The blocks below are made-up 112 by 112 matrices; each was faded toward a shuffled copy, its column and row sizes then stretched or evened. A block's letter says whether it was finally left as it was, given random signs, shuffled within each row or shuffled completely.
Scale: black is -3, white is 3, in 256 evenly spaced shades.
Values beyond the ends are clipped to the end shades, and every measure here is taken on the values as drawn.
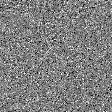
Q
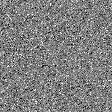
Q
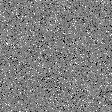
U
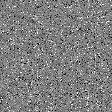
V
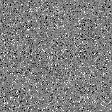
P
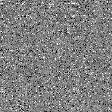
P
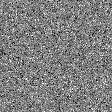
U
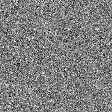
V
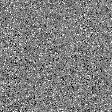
V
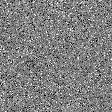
U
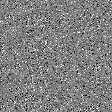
V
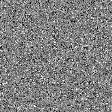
V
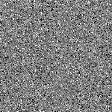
V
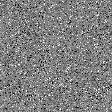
V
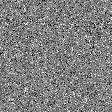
Q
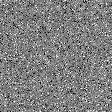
U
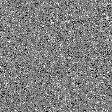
V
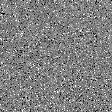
V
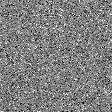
Q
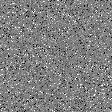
Q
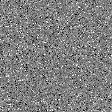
V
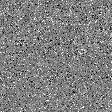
Q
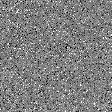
V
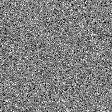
Q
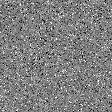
U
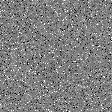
U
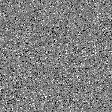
Q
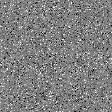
V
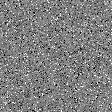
U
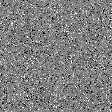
P
